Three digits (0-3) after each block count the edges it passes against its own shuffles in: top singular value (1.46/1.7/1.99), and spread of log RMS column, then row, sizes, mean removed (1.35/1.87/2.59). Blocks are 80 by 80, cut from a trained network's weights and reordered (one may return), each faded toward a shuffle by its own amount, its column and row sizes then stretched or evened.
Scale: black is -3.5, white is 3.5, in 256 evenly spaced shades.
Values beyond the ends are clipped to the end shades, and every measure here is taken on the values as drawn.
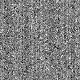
1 0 1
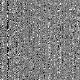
1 3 1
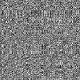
3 2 1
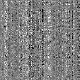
3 3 2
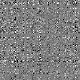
0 3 3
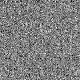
0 0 1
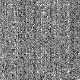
2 2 2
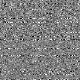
1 1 3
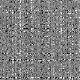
2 2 3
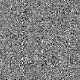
1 2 2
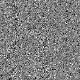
0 2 0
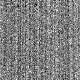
3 1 2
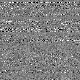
0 0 3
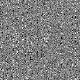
0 3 0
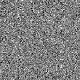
1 1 0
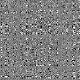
2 3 3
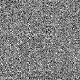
1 2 0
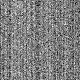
3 0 0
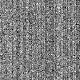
3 0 1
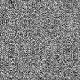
2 1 0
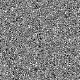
0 2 0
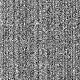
3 0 1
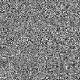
2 1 2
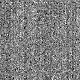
1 0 1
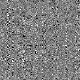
2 3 2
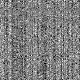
3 1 2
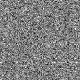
1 0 1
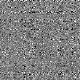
0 2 3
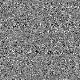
0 0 2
